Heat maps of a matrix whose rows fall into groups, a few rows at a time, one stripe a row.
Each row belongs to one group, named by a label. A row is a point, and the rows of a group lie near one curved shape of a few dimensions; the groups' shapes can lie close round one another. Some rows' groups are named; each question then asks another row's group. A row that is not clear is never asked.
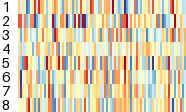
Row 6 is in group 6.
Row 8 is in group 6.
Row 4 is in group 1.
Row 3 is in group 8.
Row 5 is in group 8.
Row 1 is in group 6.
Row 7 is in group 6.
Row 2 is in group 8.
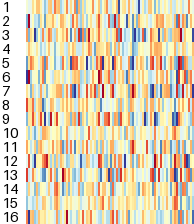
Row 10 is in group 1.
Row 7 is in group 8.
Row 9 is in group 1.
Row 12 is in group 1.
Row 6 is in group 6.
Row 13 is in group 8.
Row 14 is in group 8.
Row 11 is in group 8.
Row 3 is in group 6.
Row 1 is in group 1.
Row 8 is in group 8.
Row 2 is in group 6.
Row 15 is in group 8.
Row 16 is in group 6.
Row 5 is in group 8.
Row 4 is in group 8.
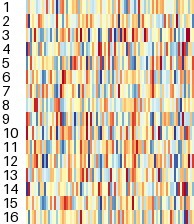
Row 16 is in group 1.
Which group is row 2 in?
6
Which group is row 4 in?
6
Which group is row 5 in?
8
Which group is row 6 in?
8
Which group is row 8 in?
6
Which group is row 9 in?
8
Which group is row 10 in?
8
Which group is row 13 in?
8
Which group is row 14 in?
6
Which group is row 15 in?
8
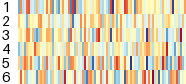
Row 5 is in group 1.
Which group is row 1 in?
6
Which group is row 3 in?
1
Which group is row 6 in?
8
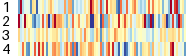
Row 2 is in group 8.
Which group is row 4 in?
6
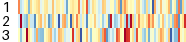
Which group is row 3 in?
6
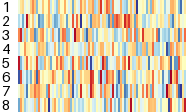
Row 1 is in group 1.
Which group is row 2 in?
6
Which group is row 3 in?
8
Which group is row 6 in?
6
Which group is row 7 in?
1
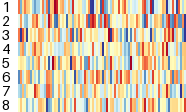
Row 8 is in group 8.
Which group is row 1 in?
8
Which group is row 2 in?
8
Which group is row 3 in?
6
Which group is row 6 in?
6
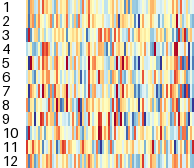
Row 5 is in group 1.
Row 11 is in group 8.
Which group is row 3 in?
6
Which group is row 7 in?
1
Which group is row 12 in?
6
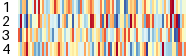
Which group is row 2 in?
1
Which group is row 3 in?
6
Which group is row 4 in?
1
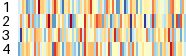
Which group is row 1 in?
6
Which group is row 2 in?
6
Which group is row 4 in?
8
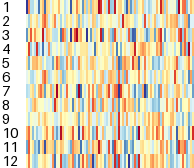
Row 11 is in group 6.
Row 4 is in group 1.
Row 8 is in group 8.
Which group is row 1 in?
6
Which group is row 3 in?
8
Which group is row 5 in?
6
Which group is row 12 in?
8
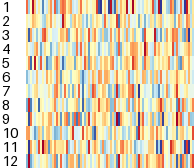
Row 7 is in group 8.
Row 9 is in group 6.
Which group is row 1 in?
8
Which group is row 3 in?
1
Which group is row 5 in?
6
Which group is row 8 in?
6
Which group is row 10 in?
8
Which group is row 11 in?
1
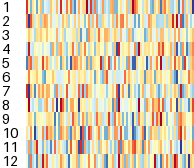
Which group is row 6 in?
1
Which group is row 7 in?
6
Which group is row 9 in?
8
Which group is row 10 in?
6
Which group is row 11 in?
6
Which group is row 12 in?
1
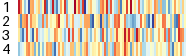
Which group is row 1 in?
8
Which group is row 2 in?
1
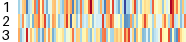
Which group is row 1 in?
6
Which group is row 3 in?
6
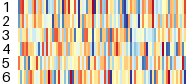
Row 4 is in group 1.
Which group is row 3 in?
8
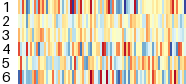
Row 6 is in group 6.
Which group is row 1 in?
6
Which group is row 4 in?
6
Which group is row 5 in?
8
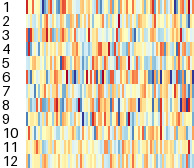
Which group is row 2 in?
1
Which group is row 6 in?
8
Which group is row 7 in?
8
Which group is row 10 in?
8
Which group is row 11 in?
1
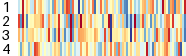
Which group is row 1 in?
8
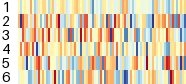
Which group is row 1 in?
8
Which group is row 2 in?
1
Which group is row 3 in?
1
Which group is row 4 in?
1
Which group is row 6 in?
6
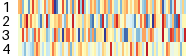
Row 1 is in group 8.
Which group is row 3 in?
8
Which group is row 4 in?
1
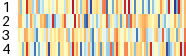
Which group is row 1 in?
6
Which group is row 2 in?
8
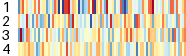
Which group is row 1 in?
8
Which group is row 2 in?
1
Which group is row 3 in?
6
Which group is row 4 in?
1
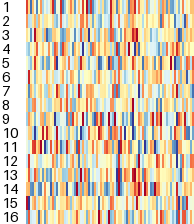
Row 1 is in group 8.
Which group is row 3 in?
6
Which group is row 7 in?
6
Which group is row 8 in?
8
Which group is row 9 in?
8
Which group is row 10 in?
1
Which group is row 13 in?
6
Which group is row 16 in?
6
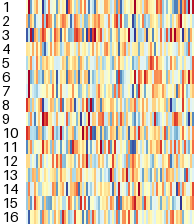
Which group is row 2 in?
6
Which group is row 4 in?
1
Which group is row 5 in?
8
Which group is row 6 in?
1
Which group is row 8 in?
8
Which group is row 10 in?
8
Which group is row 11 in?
8
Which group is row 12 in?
8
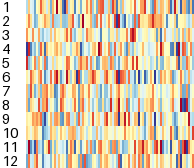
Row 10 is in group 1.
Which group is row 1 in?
8
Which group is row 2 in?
8
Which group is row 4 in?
6
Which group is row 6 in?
1
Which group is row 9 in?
1
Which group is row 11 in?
1
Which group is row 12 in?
6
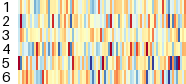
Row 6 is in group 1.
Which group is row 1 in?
1
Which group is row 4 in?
1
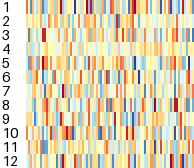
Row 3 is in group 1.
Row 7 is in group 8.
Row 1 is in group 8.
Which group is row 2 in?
8
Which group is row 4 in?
1
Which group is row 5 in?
1
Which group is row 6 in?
1
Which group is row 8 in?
1
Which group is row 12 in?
8
